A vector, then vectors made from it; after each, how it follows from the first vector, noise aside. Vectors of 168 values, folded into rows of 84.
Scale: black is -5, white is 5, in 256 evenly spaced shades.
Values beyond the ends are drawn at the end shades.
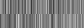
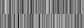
sign-scrambled.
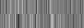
negated, partly zeroed.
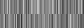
wrapped around.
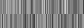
reversed.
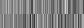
reversed.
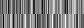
reversed, negated, scaled up.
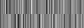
sign-scrambled.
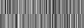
sign-scrambled.
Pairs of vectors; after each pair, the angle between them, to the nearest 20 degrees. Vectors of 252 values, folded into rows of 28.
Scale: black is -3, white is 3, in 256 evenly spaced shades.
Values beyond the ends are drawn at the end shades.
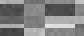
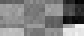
120 degrees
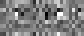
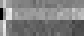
80 degrees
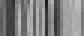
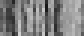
20 degrees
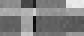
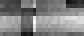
140 degrees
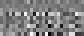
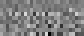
20 degrees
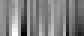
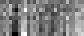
140 degrees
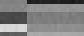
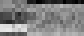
20 degrees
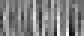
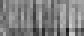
140 degrees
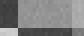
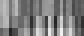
120 degrees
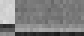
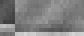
160 degrees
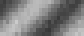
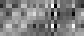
60 degrees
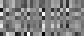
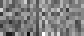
140 degrees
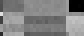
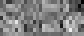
60 degrees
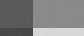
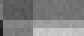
40 degrees
